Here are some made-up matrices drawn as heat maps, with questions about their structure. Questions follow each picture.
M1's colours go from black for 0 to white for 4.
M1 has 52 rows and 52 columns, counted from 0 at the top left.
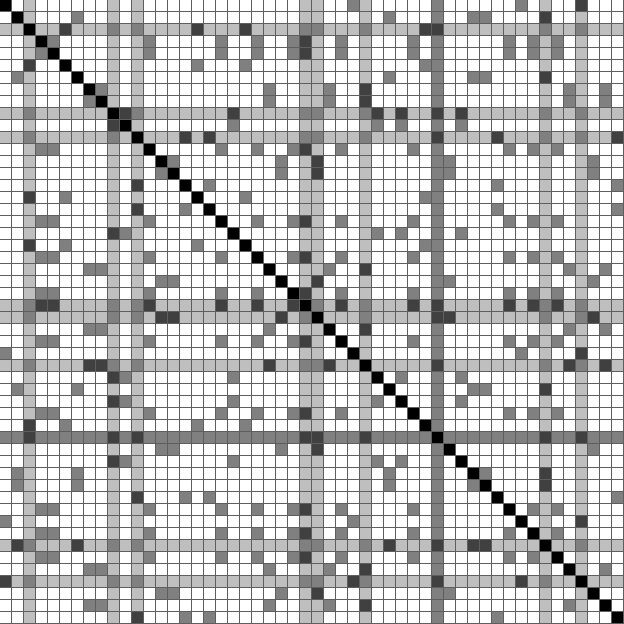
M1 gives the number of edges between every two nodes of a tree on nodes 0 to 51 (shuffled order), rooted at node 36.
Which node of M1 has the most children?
25
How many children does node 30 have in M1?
6
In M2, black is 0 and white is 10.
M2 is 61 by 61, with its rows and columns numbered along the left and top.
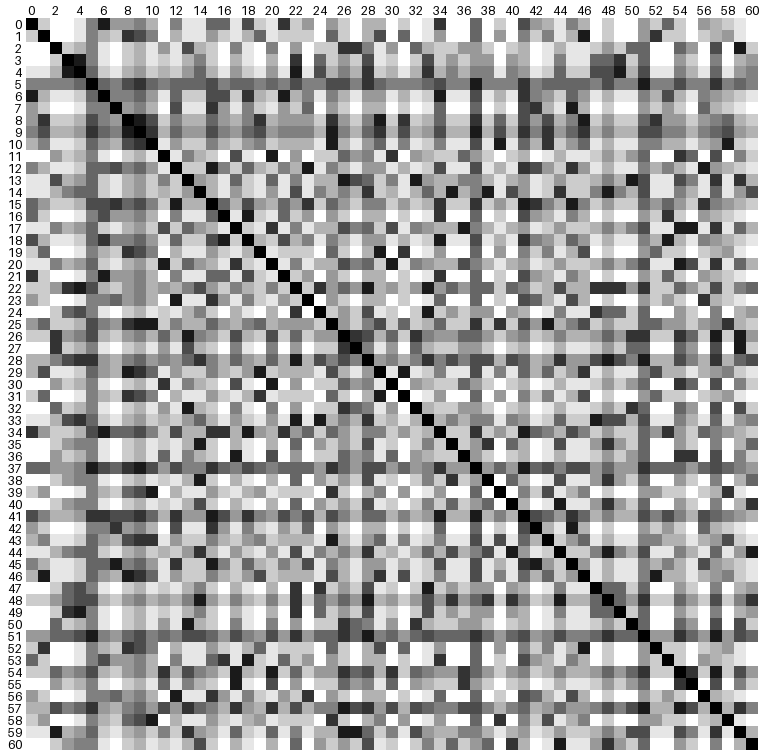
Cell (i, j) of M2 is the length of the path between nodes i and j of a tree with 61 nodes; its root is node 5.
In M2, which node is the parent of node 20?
54
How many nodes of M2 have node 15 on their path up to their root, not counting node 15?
6
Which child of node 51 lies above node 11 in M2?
57
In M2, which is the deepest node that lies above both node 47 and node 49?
22
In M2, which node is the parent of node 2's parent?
26
